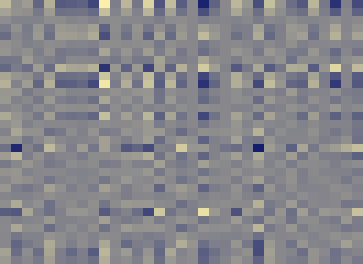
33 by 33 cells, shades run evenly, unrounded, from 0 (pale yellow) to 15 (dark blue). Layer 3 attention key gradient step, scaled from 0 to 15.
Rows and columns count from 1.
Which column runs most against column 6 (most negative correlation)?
29
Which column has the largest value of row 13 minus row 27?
19
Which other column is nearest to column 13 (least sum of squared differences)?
27
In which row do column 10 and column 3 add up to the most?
9
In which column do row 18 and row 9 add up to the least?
31
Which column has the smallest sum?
10
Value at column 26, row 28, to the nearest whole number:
7
